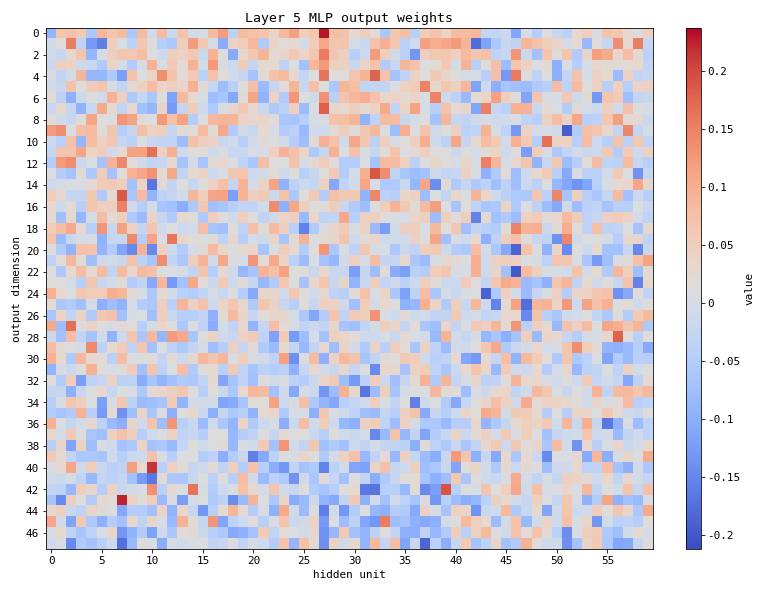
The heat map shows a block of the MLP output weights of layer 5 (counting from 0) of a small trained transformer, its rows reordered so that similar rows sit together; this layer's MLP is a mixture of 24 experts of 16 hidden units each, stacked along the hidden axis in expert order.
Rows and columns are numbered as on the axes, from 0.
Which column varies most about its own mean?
27
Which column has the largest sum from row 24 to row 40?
48
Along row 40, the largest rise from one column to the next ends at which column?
10
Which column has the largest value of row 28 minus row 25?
47
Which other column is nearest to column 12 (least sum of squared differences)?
8
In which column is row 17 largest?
29
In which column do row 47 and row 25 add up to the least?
7
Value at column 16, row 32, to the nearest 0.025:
0.025
